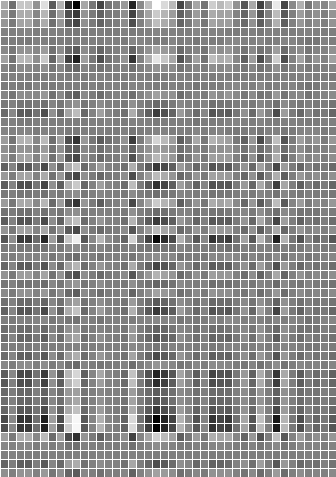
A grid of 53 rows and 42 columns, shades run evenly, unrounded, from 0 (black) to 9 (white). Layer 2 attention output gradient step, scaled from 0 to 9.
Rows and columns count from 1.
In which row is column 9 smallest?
1
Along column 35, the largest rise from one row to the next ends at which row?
49
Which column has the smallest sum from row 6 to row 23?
10
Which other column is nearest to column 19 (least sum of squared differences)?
28
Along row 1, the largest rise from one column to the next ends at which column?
11
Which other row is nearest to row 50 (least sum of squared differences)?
41
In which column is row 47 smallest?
20
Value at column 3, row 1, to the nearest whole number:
7
